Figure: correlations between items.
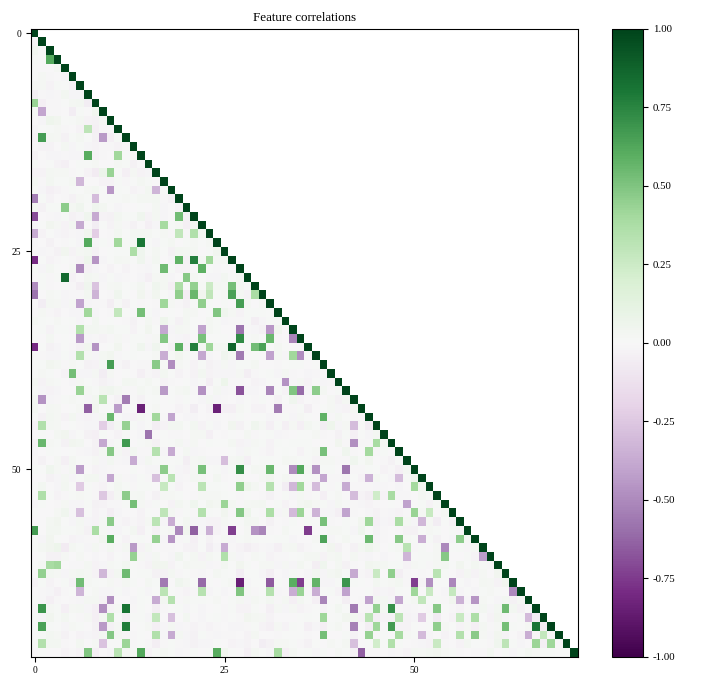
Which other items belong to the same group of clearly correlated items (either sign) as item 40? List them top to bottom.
33
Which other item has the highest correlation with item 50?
27
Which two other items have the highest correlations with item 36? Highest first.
26, 21
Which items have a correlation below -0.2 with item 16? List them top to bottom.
18, 51, 65
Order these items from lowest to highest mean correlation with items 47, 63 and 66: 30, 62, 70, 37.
30, 37, 70, 62
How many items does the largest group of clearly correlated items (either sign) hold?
14
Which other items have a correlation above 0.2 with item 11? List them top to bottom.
7, 14, 24, 32, 71
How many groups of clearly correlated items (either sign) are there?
11
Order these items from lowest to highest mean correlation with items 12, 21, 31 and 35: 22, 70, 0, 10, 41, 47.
41, 0, 10, 70, 47, 22
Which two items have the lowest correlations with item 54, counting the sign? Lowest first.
59, 49
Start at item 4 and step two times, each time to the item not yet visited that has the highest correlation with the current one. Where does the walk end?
20
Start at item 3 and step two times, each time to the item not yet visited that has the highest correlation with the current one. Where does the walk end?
61
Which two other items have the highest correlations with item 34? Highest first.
63, 41
